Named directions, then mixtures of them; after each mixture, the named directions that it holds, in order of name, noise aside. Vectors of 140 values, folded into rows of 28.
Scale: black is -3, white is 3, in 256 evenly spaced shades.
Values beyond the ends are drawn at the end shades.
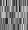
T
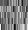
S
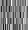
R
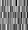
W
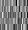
T, W.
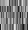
S.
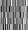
R.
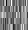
R, T.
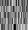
S, W.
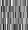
R, W.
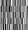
R.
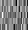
T, W.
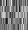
T.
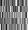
S, W.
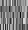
R, S.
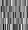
R, W.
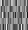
R, W.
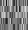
T.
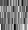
S.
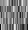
S.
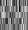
T.
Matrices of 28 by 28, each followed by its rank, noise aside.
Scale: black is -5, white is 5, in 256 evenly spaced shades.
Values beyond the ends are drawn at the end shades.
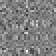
four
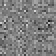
six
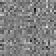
six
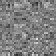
four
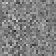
six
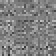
four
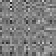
three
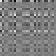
one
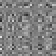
three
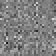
six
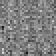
six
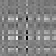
one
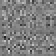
four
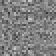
six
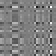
one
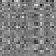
three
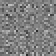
four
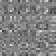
four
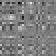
two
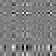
one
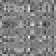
three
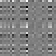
one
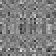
three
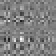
two
